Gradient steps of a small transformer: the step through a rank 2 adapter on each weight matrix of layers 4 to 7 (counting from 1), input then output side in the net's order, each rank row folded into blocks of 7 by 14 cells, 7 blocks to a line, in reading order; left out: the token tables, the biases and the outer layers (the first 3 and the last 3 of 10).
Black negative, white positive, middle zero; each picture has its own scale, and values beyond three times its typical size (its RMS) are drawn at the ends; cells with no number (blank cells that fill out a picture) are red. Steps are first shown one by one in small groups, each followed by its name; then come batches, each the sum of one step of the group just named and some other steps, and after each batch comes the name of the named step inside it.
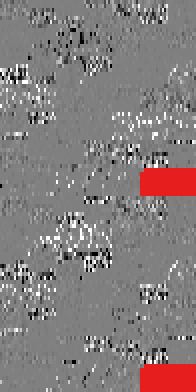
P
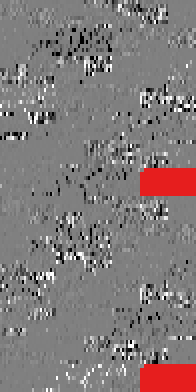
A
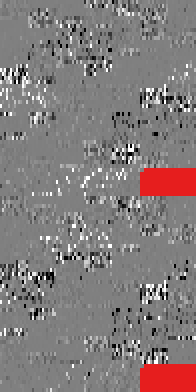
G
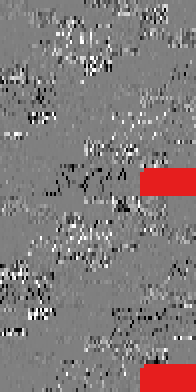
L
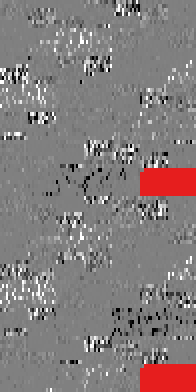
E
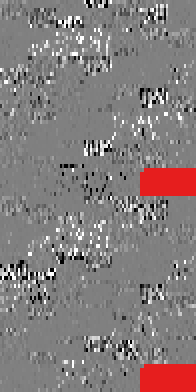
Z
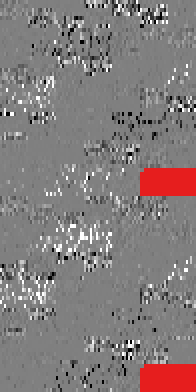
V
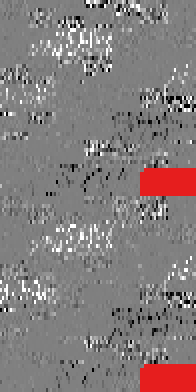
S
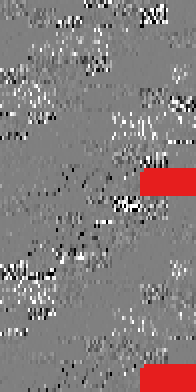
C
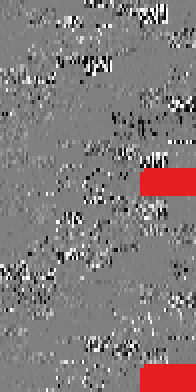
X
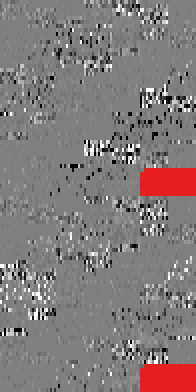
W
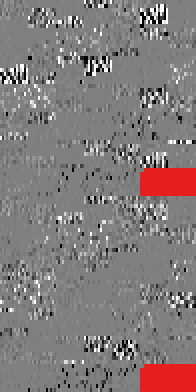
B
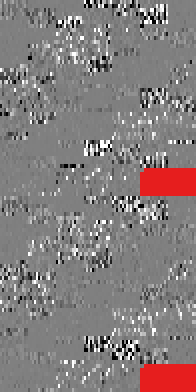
Z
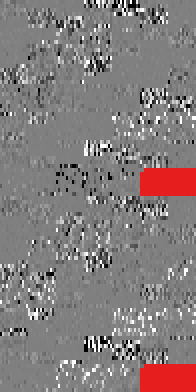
W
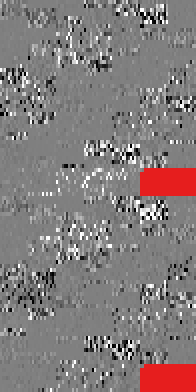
G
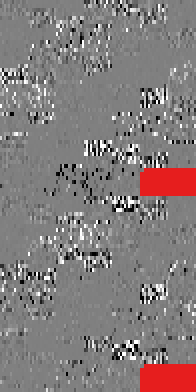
P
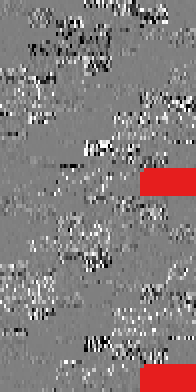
W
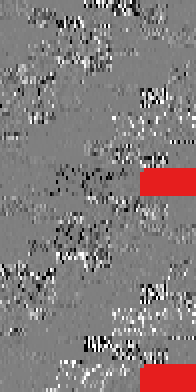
A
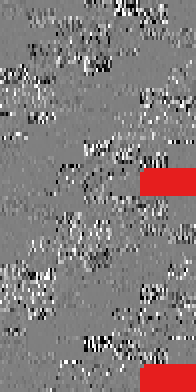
E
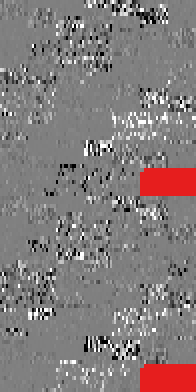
L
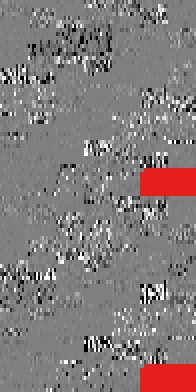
A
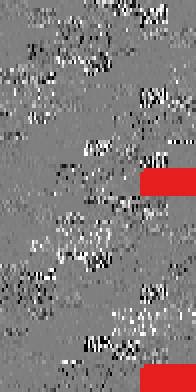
B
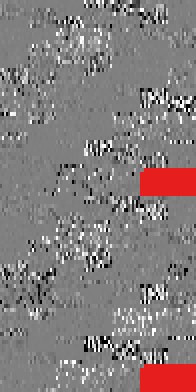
Z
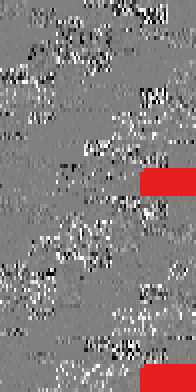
P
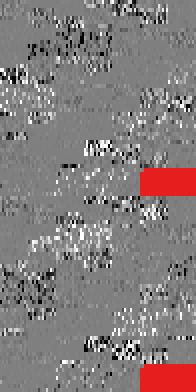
P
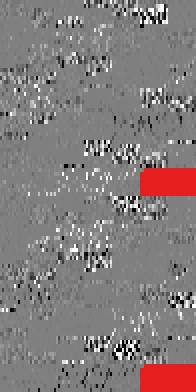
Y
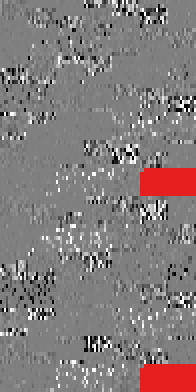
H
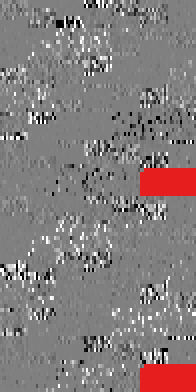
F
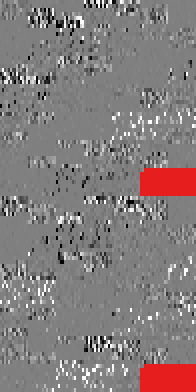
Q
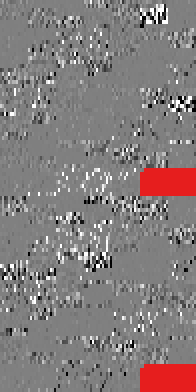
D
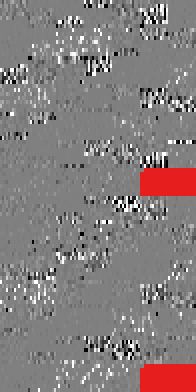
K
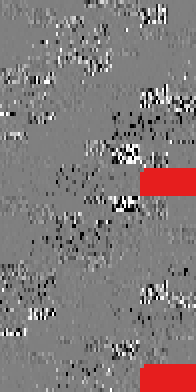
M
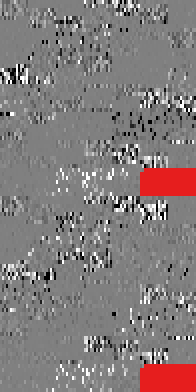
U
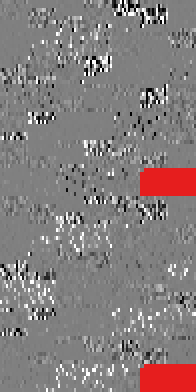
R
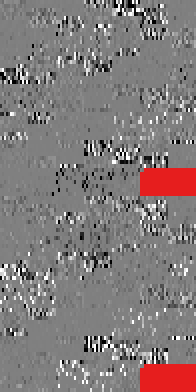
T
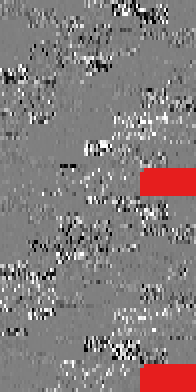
R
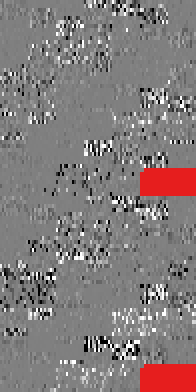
H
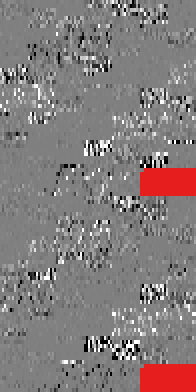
Y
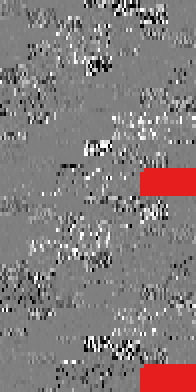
Y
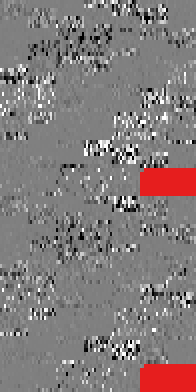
M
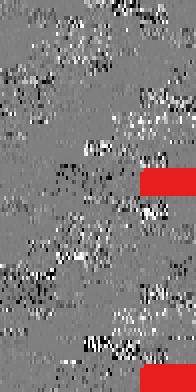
Y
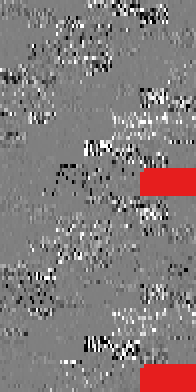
H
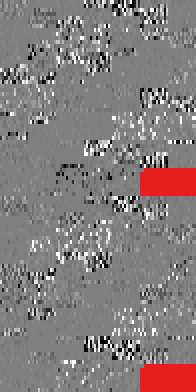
K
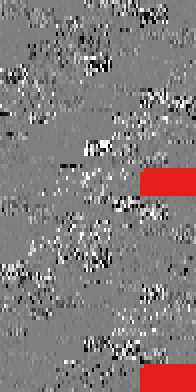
U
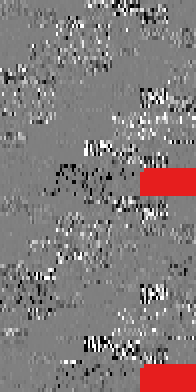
M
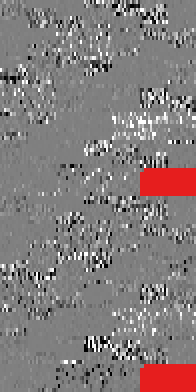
D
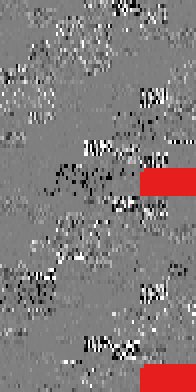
M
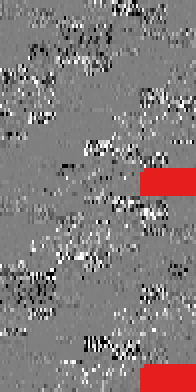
H
